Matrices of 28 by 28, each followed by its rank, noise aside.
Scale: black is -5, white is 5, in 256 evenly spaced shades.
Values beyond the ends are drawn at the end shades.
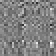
three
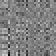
two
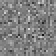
five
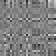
two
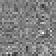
five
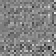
three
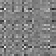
two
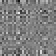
two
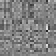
three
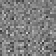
five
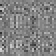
three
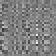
two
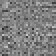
five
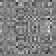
three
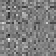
four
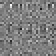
three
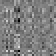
two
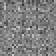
five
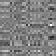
three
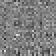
four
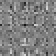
three
